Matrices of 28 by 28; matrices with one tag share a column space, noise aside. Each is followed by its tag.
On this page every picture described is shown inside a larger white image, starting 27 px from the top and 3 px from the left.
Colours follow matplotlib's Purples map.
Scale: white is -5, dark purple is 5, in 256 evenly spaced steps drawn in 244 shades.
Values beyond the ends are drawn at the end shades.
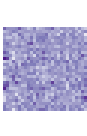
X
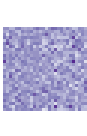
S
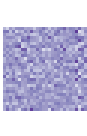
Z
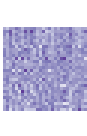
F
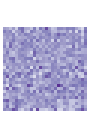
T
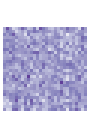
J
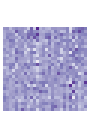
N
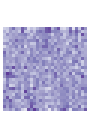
T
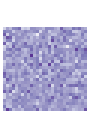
Z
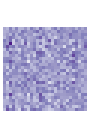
S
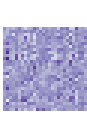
X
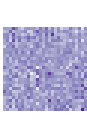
T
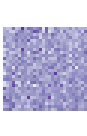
N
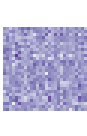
X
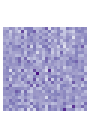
F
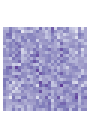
N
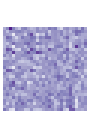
J
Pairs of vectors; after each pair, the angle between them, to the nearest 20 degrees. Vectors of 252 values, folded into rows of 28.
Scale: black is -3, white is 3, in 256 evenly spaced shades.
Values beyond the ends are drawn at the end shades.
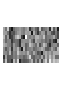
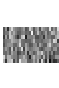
160 degrees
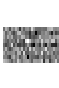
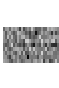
20 degrees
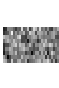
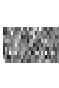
40 degrees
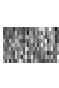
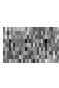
120 degrees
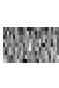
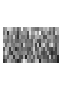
140 degrees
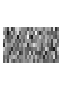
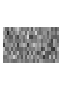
40 degrees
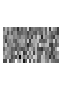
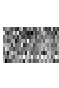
80 degrees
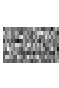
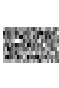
160 degrees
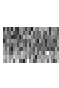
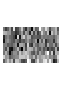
40 degrees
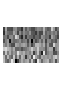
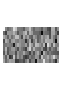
60 degrees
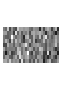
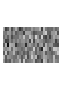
120 degrees
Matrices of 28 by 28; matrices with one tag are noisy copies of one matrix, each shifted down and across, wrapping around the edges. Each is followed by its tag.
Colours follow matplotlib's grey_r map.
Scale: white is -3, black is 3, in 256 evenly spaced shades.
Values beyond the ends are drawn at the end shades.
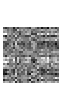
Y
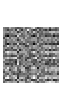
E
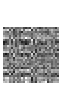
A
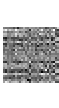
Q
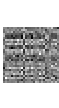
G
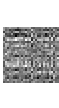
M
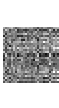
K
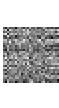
G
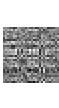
A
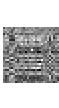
Y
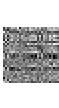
A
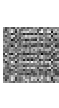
E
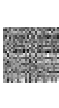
M
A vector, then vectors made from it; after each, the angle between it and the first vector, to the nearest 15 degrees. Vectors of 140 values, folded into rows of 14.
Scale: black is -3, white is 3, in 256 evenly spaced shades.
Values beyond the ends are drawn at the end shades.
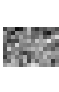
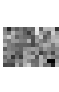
90 degrees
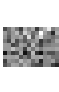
90 degrees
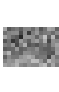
90 degrees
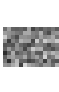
60 degrees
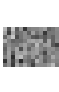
90 degrees
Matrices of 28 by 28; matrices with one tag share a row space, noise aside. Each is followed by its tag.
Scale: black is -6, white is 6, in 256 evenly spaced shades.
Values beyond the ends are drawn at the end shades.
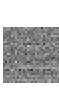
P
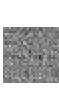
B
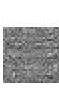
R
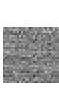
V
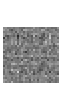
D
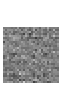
V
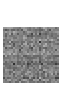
B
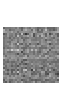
D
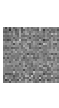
B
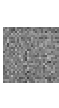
P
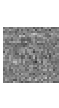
V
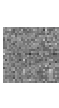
R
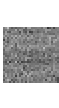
P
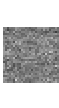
R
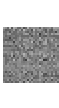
B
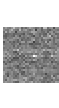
V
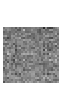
R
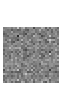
D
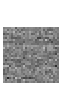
R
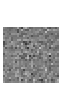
D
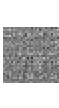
B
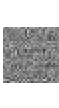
P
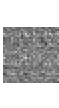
D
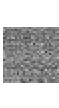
D
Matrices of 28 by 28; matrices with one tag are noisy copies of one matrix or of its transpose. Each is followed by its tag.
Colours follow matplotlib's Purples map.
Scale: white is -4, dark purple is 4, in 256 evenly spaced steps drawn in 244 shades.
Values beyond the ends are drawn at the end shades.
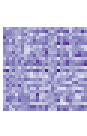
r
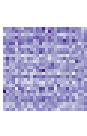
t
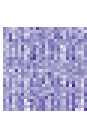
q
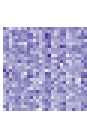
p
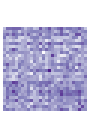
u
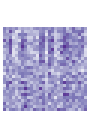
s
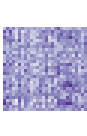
u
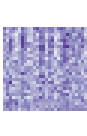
s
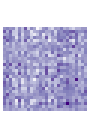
u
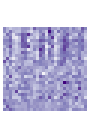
s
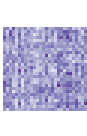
u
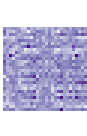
q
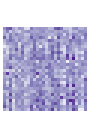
q
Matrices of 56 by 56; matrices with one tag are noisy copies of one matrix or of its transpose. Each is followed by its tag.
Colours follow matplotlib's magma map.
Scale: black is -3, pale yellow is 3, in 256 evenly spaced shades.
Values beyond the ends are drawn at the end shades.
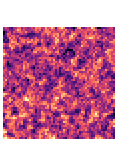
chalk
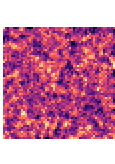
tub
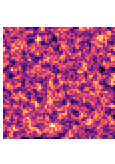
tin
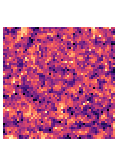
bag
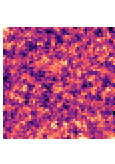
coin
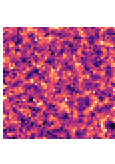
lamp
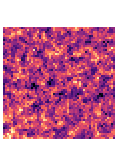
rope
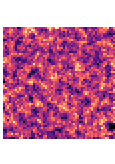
lamp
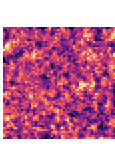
bag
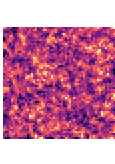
tub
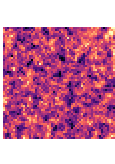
rope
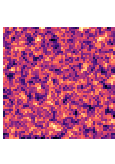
tin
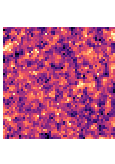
bag
